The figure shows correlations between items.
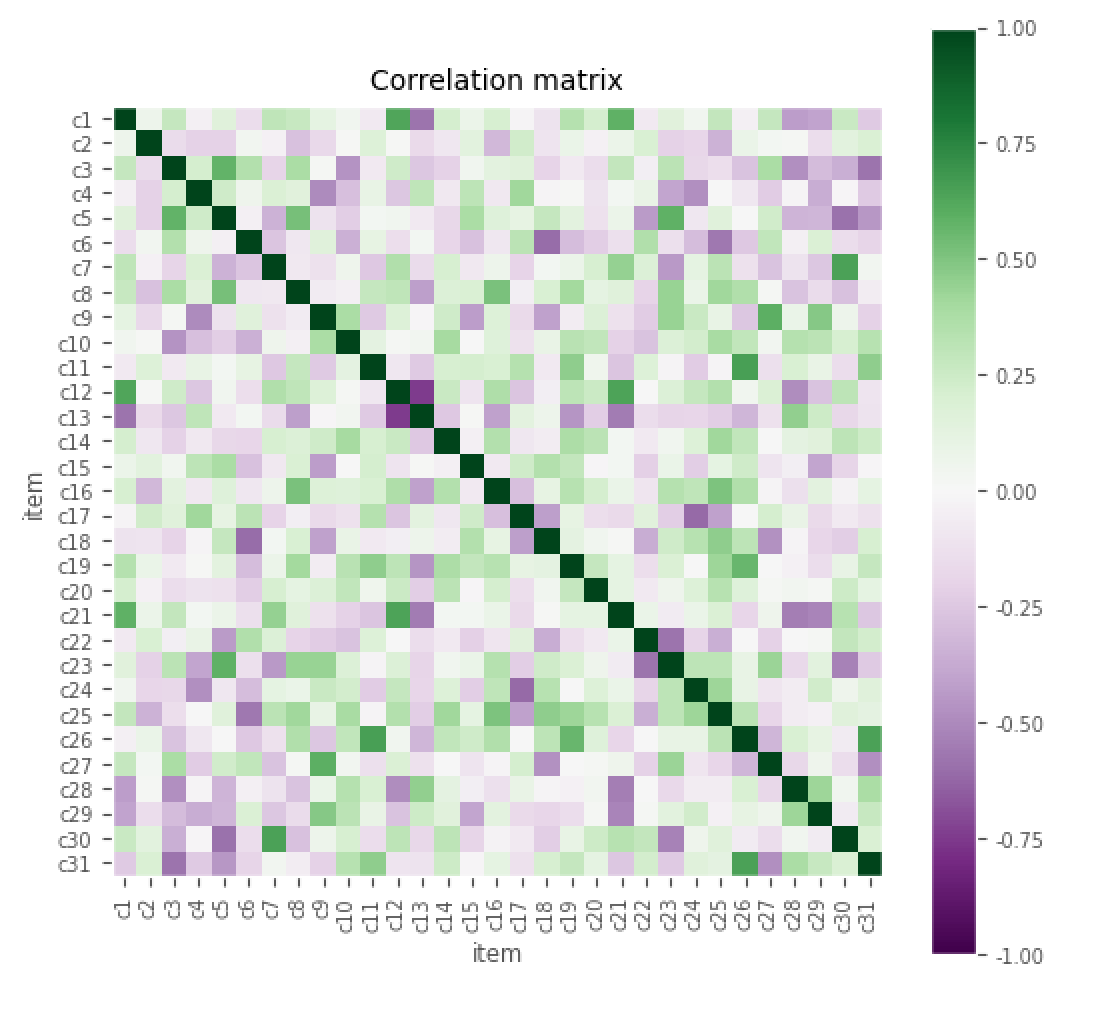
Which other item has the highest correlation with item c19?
c26
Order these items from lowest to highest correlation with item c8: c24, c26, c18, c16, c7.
c7, c24, c18, c26, c16
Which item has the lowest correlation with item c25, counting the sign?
c6
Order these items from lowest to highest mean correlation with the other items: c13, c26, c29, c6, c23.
c13, c6, c29, c23, c26
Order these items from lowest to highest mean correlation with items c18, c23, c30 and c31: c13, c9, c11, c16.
c13, c9, c11, c16
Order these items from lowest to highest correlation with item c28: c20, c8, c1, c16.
c1, c8, c16, c20
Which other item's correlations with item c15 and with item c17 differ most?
c18
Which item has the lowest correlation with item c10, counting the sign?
c3
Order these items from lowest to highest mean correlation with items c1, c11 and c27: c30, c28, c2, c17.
c28, c30, c2, c17
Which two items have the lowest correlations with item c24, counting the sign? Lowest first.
c17, c4
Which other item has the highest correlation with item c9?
c27
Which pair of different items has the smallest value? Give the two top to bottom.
c12, c13
